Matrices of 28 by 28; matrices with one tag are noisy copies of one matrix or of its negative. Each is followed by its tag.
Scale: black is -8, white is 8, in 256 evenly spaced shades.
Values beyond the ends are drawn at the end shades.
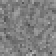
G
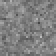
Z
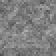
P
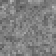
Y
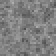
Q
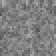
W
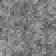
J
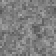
W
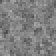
Q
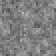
Q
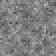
Q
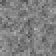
W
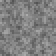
Q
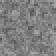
G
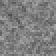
Z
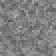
G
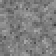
Q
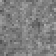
J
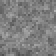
P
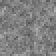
W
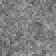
J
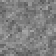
P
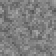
G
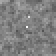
Y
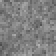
J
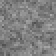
J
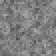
Q
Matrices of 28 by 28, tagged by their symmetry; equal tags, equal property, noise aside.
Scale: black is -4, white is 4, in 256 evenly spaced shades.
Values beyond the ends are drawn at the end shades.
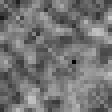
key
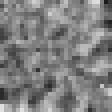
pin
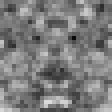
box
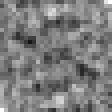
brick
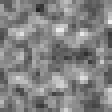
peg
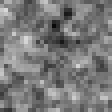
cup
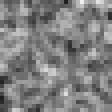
pin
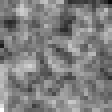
pin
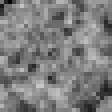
key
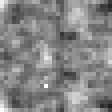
peg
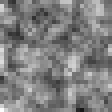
cup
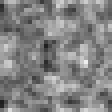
peg
